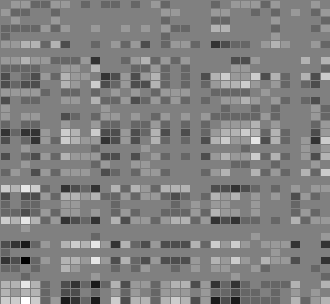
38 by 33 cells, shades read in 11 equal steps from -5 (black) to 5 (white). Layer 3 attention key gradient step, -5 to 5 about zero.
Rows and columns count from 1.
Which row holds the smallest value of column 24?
38
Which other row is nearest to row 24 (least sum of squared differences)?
28
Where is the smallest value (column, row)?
3, 33
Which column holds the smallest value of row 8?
10
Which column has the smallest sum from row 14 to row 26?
4
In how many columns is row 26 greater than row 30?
6
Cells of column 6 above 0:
5
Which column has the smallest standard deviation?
29
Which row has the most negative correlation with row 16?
15
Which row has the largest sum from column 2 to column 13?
31
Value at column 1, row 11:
-2
